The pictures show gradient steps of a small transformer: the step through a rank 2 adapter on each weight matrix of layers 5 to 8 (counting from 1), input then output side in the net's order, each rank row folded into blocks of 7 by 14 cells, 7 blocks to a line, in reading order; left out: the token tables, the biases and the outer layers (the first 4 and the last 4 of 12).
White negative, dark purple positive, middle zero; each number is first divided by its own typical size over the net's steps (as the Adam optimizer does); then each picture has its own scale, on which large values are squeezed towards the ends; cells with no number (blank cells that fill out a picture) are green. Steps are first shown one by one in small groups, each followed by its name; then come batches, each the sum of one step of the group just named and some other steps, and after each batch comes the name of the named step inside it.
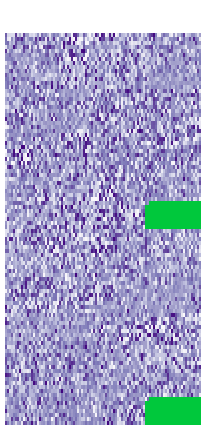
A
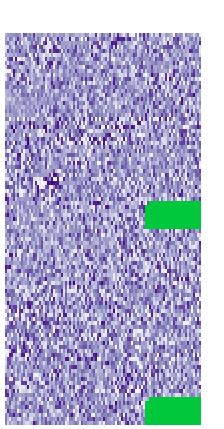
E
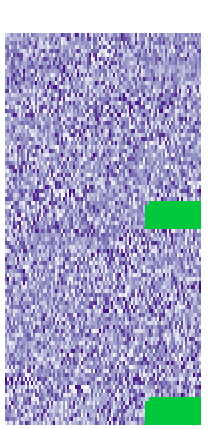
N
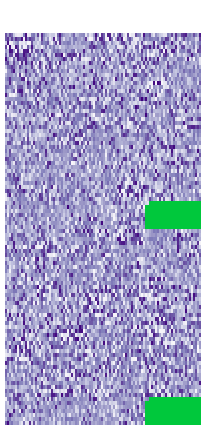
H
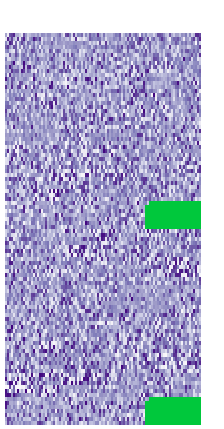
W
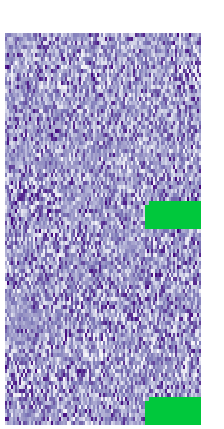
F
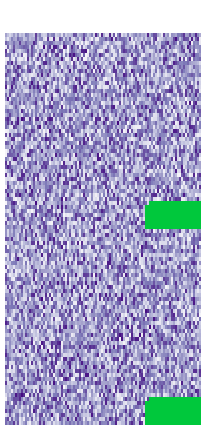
A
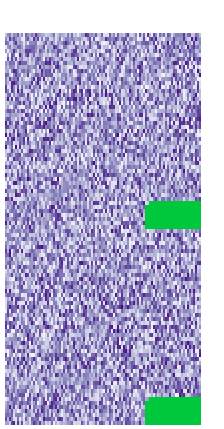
E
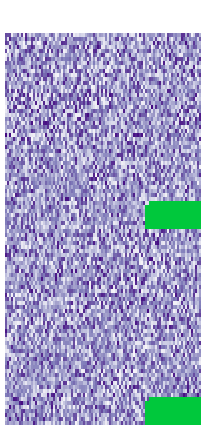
H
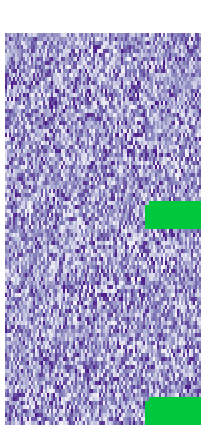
W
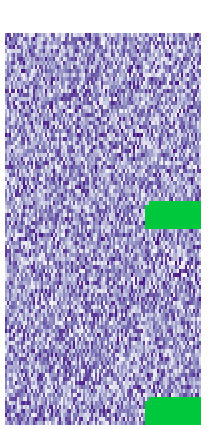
W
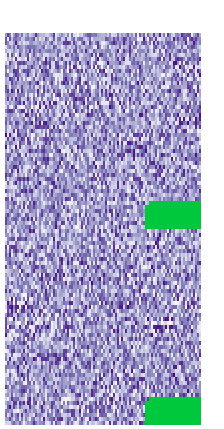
E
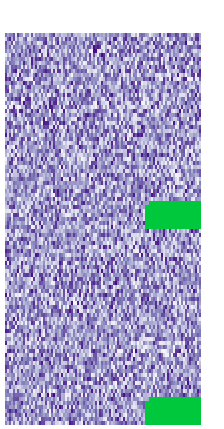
W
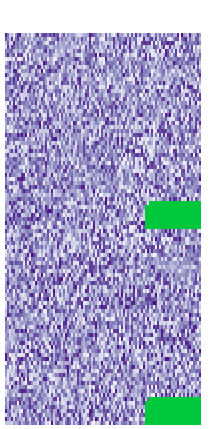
F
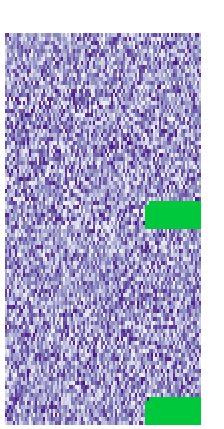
E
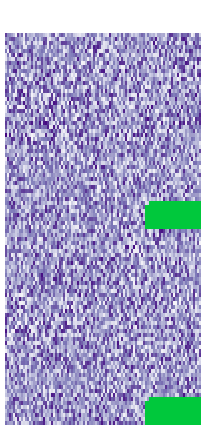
H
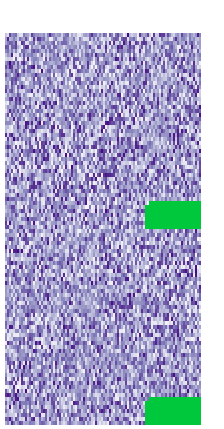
W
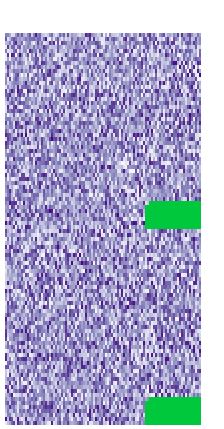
F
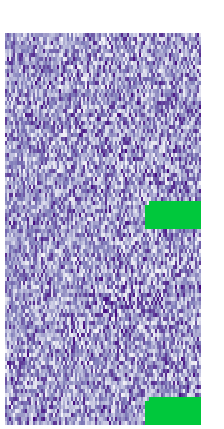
N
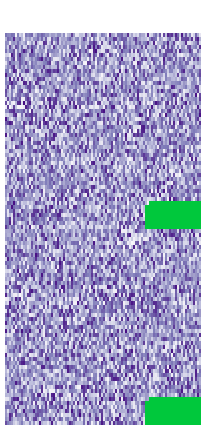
H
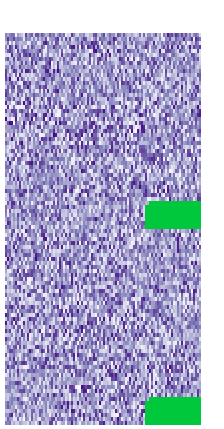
H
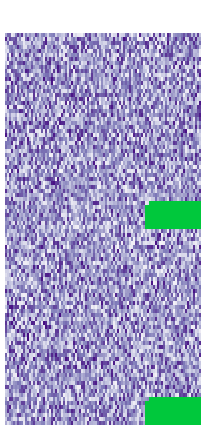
E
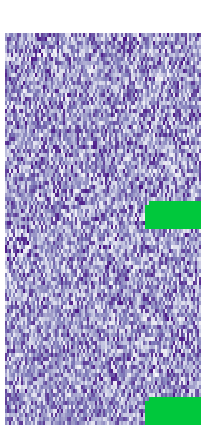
W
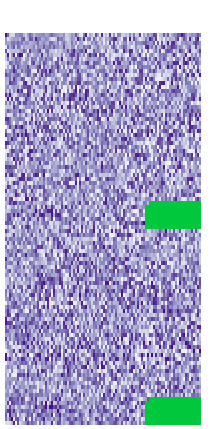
A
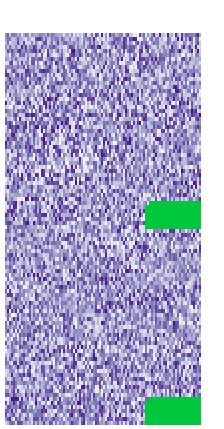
E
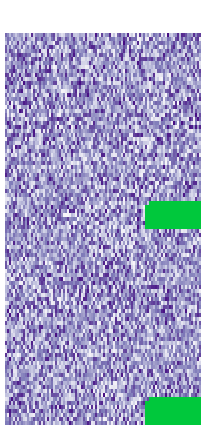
H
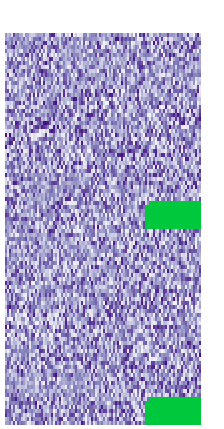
E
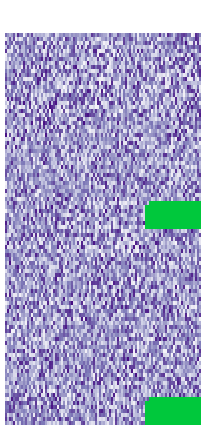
W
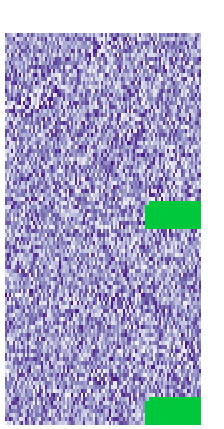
N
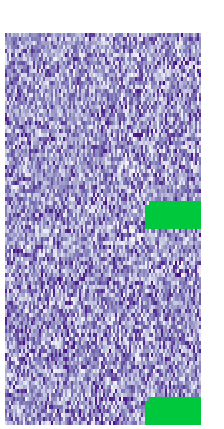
W
